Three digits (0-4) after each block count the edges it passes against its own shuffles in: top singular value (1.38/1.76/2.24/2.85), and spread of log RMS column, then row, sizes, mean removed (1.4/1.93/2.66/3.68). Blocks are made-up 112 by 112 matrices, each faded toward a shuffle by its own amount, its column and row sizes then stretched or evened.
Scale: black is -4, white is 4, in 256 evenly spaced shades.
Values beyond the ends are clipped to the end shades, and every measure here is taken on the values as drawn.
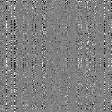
4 4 2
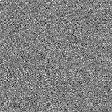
3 0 1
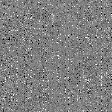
1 3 1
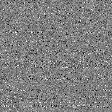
0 0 3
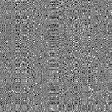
4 2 1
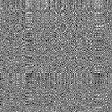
4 2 2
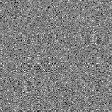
3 1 2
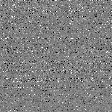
1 0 3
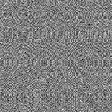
4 2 0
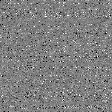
0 1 3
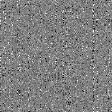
0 3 0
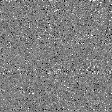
1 1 2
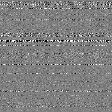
3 0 4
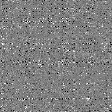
2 2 3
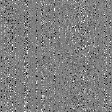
0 4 0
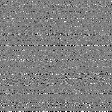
3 0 4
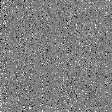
0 3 0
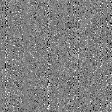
2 3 0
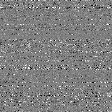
0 0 4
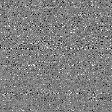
2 0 3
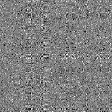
3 2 2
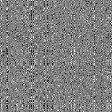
4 3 1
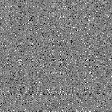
3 1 2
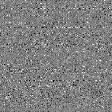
2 1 3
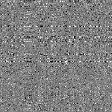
3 1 3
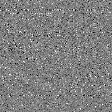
2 0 2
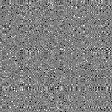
4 1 2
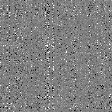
2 3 1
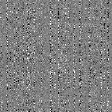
2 4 2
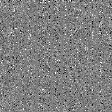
0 3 1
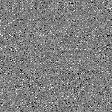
2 0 2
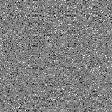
3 0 1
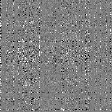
1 4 3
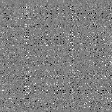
2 2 3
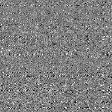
2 1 3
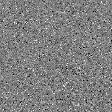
1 0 1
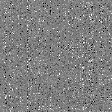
0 3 0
